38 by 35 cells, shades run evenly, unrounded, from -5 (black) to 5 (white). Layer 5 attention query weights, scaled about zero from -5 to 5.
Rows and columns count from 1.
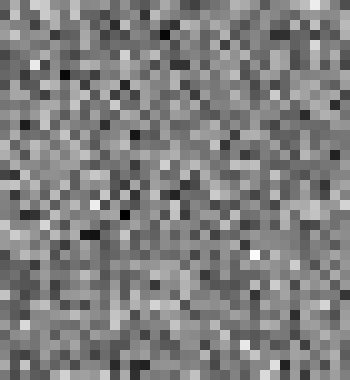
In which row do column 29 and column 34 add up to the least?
4
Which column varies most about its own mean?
13
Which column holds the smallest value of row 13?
3
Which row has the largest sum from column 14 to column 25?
31
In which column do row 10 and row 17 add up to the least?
14
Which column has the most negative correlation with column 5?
11
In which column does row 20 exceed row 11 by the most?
34
